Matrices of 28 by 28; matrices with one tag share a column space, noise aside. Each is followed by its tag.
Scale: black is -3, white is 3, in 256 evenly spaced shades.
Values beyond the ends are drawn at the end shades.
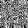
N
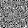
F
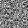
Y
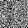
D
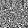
F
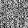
N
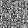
D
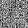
N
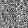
D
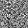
Y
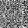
D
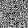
N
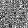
N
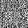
N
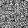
D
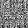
N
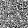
D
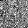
D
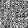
N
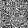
D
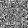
Y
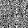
D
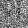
D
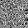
Y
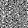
D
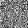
D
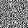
F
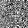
D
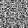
N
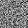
Y
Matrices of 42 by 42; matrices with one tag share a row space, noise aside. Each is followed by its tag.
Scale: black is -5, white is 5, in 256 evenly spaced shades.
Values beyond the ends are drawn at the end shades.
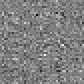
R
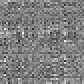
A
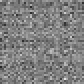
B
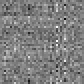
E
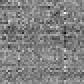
A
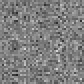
R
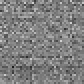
B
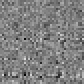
R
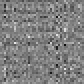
E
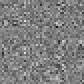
R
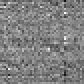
A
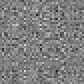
R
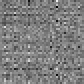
E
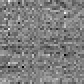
A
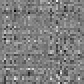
E
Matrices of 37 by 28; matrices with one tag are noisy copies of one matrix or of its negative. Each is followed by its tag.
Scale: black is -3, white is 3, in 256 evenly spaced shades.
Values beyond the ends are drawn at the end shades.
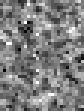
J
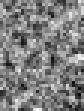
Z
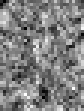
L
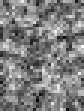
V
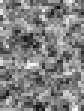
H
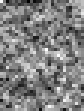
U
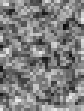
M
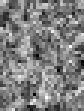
L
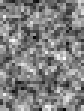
U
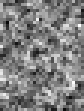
M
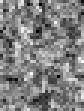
J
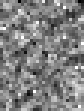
Z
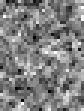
U
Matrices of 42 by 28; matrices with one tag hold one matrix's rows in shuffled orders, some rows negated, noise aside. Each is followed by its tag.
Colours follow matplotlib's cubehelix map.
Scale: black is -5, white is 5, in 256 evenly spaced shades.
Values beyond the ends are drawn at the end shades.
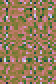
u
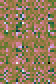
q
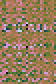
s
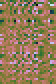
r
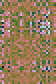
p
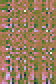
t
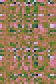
r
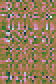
t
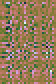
t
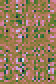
q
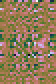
r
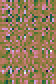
t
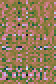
s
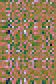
t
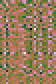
u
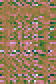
r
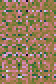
s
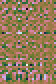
s
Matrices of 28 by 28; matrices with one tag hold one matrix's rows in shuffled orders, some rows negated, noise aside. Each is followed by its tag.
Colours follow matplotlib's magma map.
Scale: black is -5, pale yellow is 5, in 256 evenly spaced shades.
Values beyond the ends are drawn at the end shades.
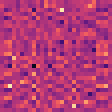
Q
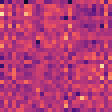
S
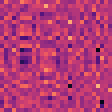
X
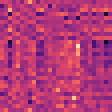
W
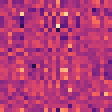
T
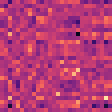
W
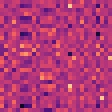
X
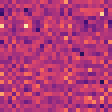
S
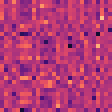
X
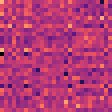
S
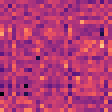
S
